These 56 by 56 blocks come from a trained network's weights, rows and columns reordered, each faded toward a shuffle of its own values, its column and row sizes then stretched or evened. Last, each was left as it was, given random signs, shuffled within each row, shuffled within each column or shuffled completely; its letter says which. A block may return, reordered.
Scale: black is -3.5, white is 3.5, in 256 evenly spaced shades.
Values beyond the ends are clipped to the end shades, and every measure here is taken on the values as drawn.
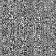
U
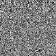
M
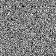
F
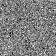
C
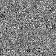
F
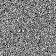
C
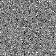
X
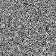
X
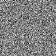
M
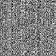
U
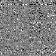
U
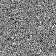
X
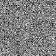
U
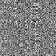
U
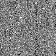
X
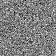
C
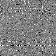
M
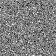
C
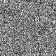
X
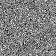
C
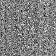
X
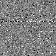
F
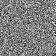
X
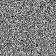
F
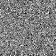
F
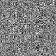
U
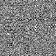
U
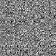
U
